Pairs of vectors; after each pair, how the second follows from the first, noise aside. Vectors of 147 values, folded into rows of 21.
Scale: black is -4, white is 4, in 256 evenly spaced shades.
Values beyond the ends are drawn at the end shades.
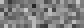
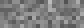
reversed, shrunk.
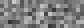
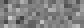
wrapped around, partly zeroed.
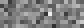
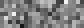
wrapped around.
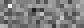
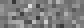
wrapped around, partly zeroed.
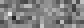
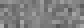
reversed, shrunk.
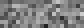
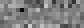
wrapped around, partly zeroed.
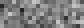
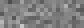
wrapped around, negated, shrunk.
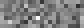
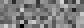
wrapped around.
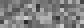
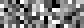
reversed, scaled up.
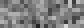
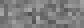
wrapped around, negated, shrunk.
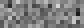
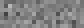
reversed, shrunk.
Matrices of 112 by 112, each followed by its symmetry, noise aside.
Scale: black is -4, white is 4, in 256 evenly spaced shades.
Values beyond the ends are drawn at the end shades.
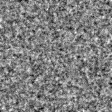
antisymmetric.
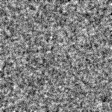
antisymmetric.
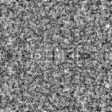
mirrored top to bottom.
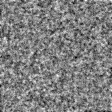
antisymmetric.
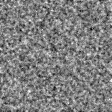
antisymmetric.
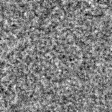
antisymmetric.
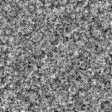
symmetric.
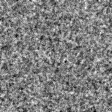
no symmetry.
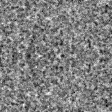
mirrored top to bottom.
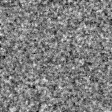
no symmetry.
